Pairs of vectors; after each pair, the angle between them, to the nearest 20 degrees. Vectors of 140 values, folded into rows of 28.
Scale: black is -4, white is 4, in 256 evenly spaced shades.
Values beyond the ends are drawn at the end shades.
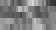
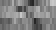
160 degrees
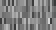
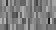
140 degrees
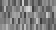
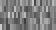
120 degrees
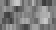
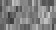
40 degrees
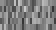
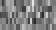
120 degrees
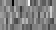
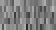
80 degrees
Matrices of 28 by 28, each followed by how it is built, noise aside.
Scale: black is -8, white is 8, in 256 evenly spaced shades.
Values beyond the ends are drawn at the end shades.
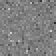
sparse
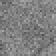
smooth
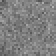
smooth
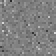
sparse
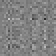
low rank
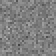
noise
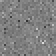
sparse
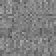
blocks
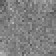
smooth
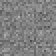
blocks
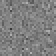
uneven columns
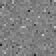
sparse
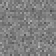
repeating columns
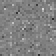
sparse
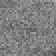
smooth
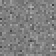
uneven columns
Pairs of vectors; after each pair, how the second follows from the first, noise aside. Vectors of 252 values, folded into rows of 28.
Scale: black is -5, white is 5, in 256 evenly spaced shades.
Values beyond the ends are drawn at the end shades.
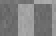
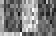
reversed, scaled up.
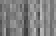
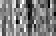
reversed, scaled up.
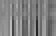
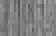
reversed, shrunk.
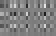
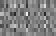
copied.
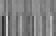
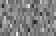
shuffled.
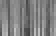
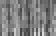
copied.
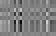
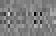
reversed, partly zeroed.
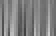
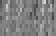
reversed, partly zeroed.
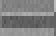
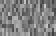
shuffled.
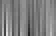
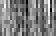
reversed, scaled up.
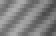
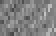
negated, partly zeroed.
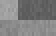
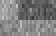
copied.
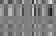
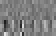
reversed, partly zeroed.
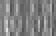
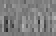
negated, partly zeroed.
